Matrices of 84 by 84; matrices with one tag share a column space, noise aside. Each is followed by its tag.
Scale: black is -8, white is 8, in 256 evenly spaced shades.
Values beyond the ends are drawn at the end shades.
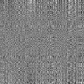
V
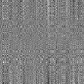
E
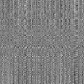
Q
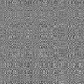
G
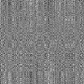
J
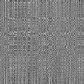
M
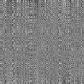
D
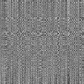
M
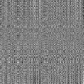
E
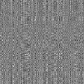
J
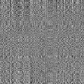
V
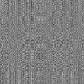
J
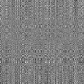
E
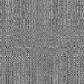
Q
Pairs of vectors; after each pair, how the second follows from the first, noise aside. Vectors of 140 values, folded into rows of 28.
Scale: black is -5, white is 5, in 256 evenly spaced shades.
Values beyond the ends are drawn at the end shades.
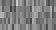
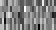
reversed, negated, scaled up.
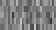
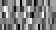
reversed, negated, scaled up.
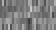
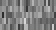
reversed.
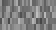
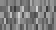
reversed.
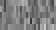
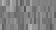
reversed, shrunk.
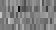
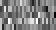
reversed, negated, scaled up.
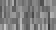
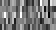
wrapped around, scaled up.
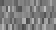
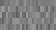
wrapped around, negated, shrunk.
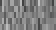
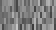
reversed.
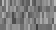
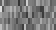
reversed.
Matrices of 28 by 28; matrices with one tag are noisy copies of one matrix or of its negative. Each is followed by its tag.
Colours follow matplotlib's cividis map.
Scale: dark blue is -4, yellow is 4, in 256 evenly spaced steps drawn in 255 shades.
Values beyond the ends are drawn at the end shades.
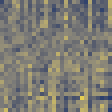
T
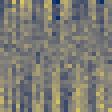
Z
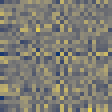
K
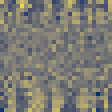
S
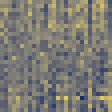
T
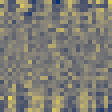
S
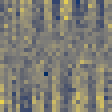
Z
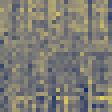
T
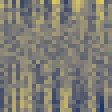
Z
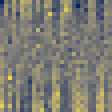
Z
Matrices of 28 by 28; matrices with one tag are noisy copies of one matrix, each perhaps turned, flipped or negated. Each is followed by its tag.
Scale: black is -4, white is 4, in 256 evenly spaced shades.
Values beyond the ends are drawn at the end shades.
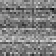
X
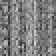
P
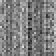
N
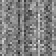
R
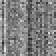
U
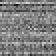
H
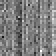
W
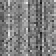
X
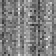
R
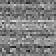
P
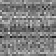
R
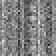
R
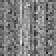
P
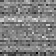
W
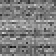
P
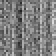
W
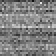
N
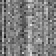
U
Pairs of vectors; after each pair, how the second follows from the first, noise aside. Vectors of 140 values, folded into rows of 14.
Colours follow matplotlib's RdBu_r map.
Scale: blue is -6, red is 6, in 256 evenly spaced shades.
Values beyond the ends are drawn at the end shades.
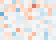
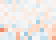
wrapped around, partly zeroed.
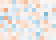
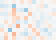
wrapped around, negated, partly zeroed.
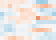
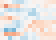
wrapped around.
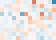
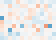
wrapped around, negated, partly zeroed.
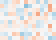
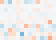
wrapped around, negated, partly zeroed.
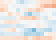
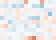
wrapped around, negated, partly zeroed.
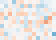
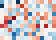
reversed, scaled up.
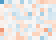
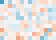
copied.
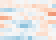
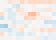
reversed, negated, shrunk.
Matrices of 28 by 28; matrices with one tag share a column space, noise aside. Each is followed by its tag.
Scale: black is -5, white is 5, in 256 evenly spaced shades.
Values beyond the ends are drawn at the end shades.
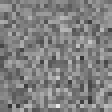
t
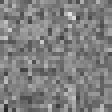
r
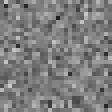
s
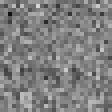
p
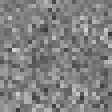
t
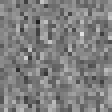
r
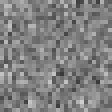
s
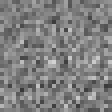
t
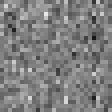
r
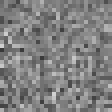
t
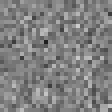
t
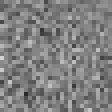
t
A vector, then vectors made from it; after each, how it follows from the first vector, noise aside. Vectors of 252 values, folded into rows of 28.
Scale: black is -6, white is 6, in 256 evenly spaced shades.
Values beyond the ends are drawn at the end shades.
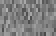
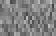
reversed.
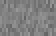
wrapped around, shrunk.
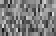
wrapped around, scaled up.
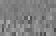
partly zeroed.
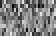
wrapped around, scaled up.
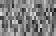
wrapped around, scaled up.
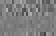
partly zeroed.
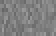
negated, shrunk.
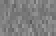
wrapped around, negated, shrunk.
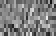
wrapped around, scaled up.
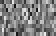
negated, scaled up.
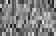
wrapped around, scaled up.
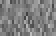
reversed.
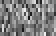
negated, scaled up.
